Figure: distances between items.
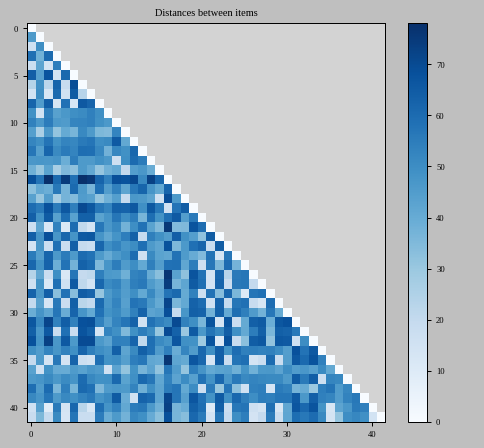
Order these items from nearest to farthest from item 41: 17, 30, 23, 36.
23, 36, 17, 30
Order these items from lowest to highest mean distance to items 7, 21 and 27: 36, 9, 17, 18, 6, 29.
29, 6, 17, 18, 36, 9
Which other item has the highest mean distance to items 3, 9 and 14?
16
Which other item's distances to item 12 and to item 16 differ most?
39
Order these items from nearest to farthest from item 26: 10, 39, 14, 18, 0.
0, 18, 14, 10, 39
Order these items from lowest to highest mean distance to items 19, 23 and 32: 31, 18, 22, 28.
18, 28, 22, 31
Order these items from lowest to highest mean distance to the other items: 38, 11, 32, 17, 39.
11, 38, 17, 32, 39
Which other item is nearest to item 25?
28
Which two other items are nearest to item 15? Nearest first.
18, 11
